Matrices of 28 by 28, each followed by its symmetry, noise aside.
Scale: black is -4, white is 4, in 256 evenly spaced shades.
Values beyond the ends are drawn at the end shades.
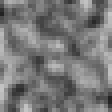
same after a half turn.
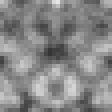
mirrored left to right.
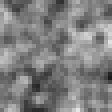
antisymmetric.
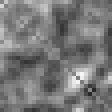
symmetric.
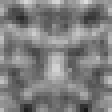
mirrored left to right.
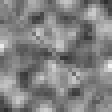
same after a half turn.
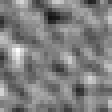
antisymmetric.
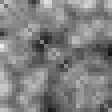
symmetric.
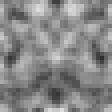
mirrored left to right.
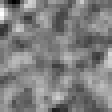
antisymmetric.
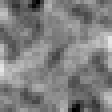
same after a half turn.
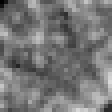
symmetric.
